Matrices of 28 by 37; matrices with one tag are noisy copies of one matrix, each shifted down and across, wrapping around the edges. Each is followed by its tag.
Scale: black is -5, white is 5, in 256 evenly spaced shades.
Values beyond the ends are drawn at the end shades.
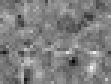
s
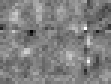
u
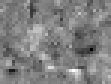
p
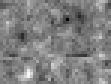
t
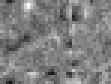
s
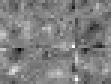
u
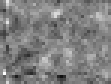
u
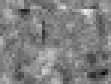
p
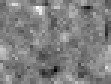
p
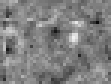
s
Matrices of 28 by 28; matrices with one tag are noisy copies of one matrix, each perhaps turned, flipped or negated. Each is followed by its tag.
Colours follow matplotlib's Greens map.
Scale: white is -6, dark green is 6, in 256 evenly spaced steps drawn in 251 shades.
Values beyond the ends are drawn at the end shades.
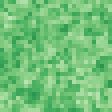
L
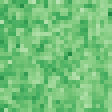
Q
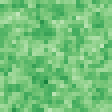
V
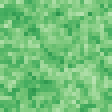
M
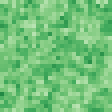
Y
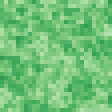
Y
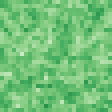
V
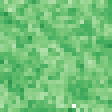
Y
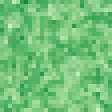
V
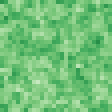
V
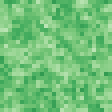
Y
